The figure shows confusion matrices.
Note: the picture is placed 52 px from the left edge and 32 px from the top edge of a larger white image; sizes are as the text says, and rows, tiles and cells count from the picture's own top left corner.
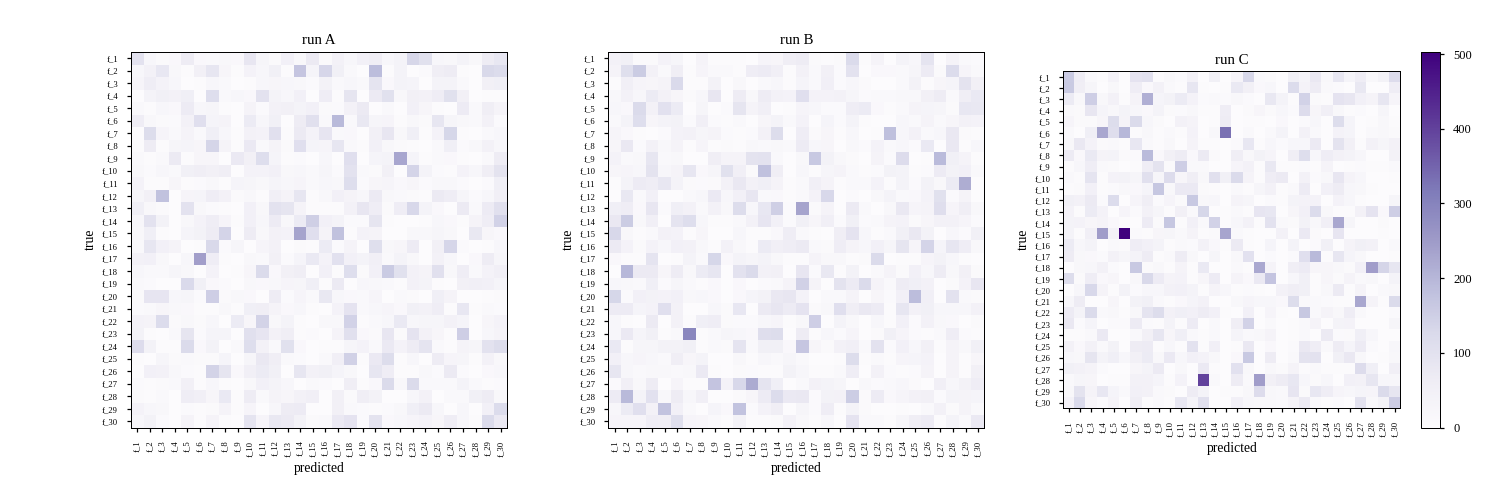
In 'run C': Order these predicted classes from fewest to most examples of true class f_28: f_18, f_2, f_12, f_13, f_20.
f_12, f_2, f_20, f_18, f_13
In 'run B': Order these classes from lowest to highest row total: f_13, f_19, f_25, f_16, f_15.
f_25, f_15, f_19, f_16, f_13
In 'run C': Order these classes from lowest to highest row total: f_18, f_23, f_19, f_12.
f_23, f_12, f_19, f_18
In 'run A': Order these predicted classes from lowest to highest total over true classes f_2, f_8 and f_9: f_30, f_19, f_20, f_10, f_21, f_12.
f_19, f_21, f_12, f_10, f_30, f_20
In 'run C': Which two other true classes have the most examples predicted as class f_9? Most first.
f_11, f_22
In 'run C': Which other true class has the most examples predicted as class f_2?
f_30
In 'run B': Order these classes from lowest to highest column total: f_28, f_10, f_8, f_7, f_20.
f_10, f_8, f_7, f_28, f_20
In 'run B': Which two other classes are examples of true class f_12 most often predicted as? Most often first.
f_18, f_27
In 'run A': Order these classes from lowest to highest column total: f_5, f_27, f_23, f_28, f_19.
f_28, f_19, f_27, f_5, f_23
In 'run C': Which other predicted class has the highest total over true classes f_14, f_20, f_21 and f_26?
f_25
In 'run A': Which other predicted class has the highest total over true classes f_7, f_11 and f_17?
f_6
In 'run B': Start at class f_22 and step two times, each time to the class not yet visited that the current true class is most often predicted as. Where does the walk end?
f_9
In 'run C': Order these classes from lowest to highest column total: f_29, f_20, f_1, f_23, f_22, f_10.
f_20, f_29, f_10, f_23, f_1, f_22
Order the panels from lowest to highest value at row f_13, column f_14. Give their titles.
run C, run A, run B
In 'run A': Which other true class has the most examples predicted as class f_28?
f_15
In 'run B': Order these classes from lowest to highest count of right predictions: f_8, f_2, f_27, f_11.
f_8, f_27, f_11, f_2
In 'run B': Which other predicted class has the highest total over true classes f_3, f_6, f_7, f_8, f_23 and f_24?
f_16
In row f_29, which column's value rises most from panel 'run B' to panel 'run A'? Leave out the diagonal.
f_30
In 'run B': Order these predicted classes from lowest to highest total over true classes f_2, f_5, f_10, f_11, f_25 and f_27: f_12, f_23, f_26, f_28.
f_23, f_26, f_28, f_12
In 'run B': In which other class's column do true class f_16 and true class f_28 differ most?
f_2
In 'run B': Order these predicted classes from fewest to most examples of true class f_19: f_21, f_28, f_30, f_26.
f_28, f_26, f_30, f_21
